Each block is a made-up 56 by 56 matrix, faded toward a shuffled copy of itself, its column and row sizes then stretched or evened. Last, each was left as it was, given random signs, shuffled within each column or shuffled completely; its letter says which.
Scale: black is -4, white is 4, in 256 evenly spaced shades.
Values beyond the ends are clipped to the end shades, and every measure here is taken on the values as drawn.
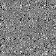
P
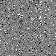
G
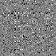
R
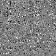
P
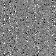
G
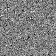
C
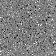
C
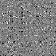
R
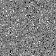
G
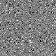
R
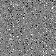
G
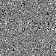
P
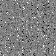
G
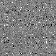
R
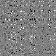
R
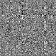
R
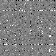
P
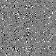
R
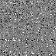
P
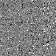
G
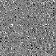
R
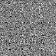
P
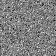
C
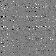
P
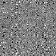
R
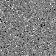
C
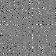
R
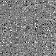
P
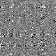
R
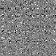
R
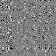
R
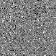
P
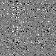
P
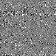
P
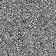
C
